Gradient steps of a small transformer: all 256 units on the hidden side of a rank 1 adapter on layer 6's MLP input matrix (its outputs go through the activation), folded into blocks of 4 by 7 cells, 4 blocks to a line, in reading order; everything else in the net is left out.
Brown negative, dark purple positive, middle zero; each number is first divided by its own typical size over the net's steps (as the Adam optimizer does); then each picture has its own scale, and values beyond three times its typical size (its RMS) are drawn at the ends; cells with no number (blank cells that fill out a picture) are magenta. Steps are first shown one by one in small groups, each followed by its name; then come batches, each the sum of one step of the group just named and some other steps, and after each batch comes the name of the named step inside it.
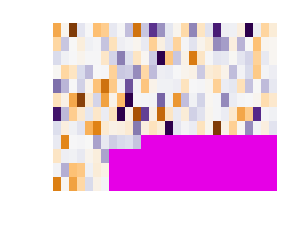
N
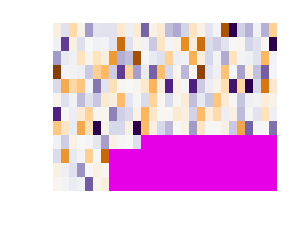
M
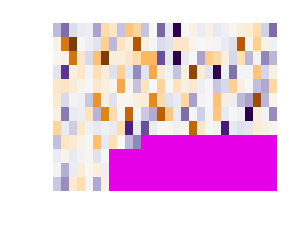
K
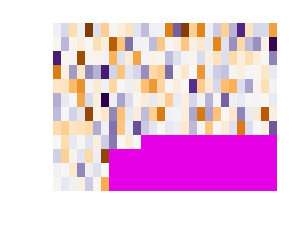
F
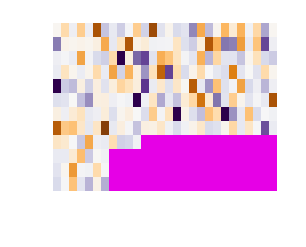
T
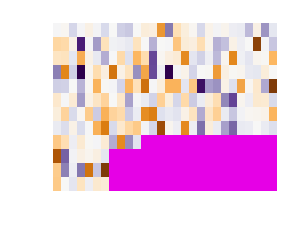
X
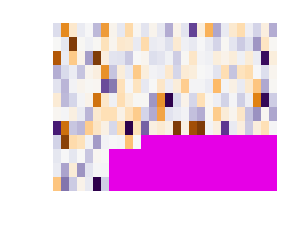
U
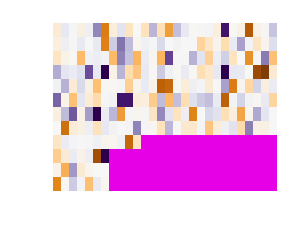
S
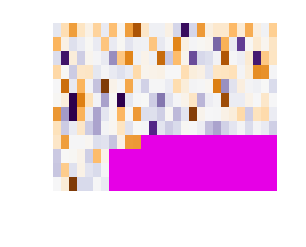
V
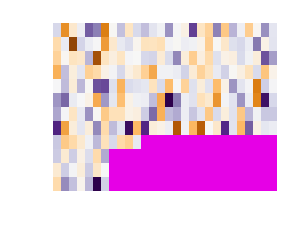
U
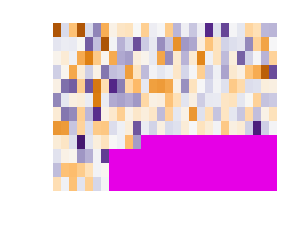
S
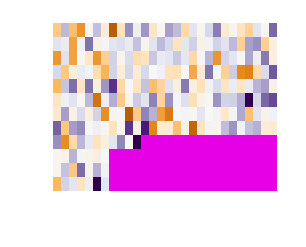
U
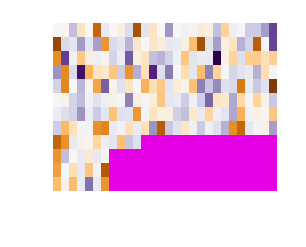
X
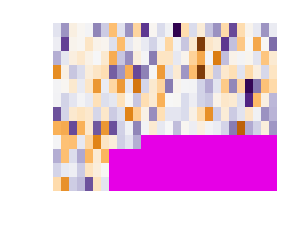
M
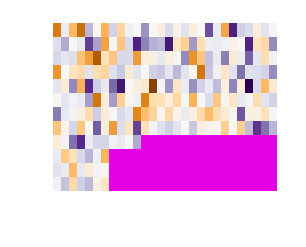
M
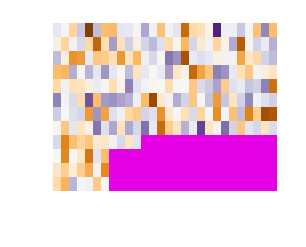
F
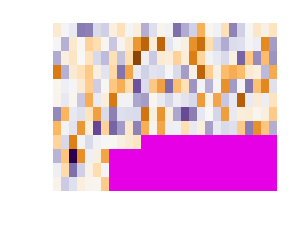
M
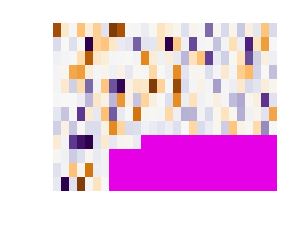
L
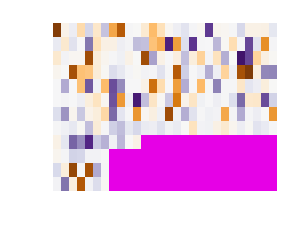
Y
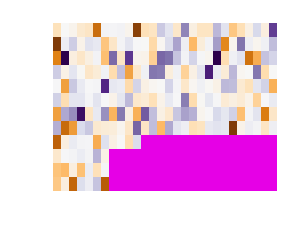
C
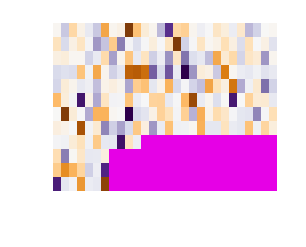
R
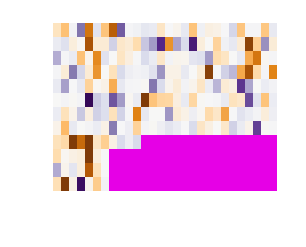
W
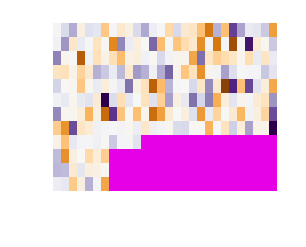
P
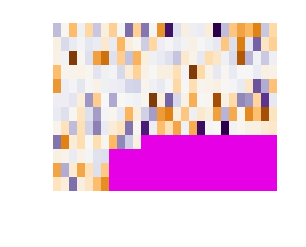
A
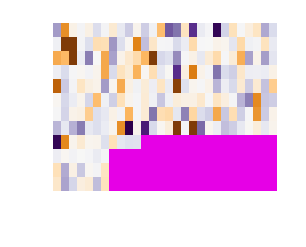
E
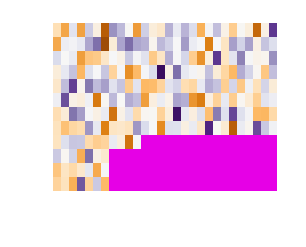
C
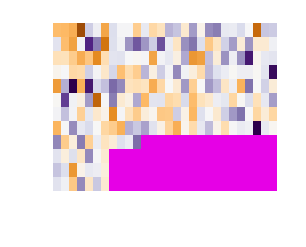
E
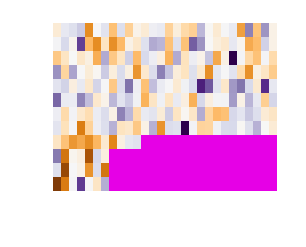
W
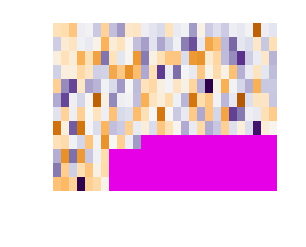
W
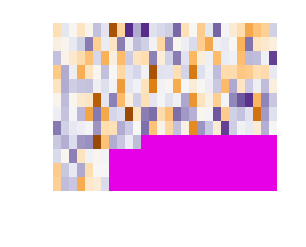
L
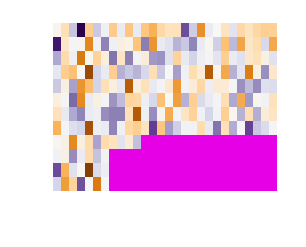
W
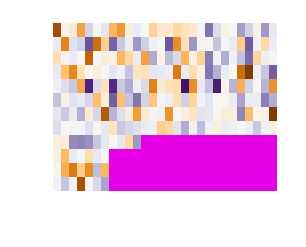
Y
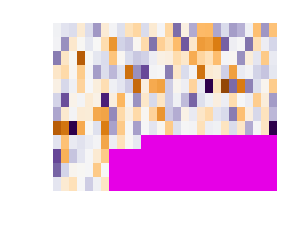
P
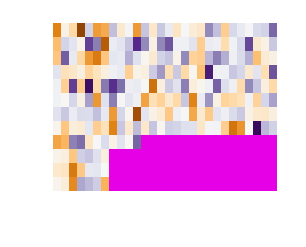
C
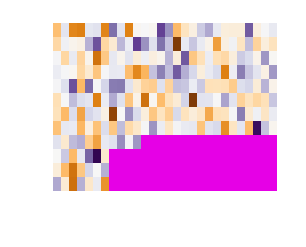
R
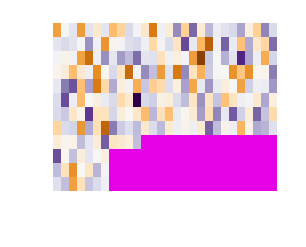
Y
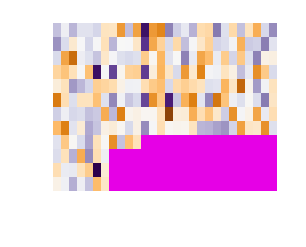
A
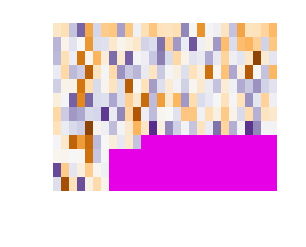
W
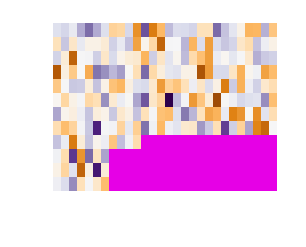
A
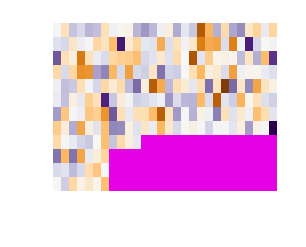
P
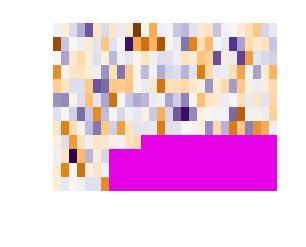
C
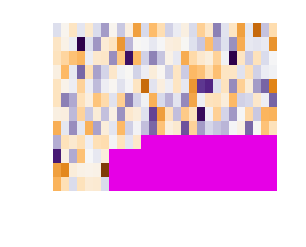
A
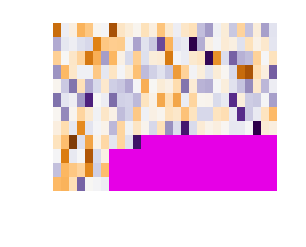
W
